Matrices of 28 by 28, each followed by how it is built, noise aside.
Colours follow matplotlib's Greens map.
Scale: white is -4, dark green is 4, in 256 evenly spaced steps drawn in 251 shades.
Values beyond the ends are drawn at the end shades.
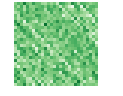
Toeplitz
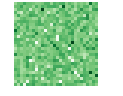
sparse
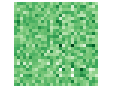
low rank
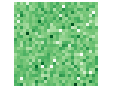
sparse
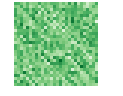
Toeplitz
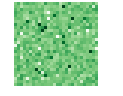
sparse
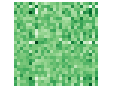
low rank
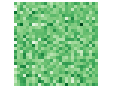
low rank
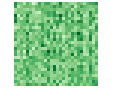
blocks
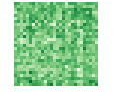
blocks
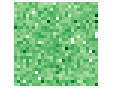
sparse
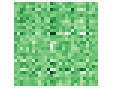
low rank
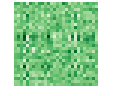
low rank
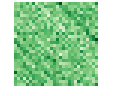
Toeplitz
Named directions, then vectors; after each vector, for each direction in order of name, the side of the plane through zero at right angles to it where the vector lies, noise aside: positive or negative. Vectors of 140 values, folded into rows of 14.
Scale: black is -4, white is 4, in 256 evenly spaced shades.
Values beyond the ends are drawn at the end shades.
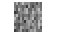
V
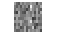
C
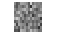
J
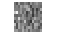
negative, positive, negative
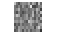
positive, negative, positive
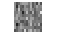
positive, positive, positive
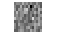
negative, positive, positive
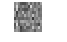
positive, negative, negative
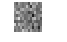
negative, positive, negative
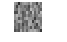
positive, positive, positive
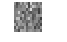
positive, positive, negative
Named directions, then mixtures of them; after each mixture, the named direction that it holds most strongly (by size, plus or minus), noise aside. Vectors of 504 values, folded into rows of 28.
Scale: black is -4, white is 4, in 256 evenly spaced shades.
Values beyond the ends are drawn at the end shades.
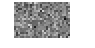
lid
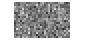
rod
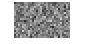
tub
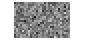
tub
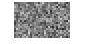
rod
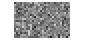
lid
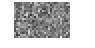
lid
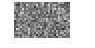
rod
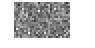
rod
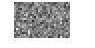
tub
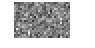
tub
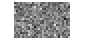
lid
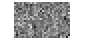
lid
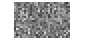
rod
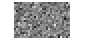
lid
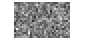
rod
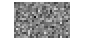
tub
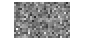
rod
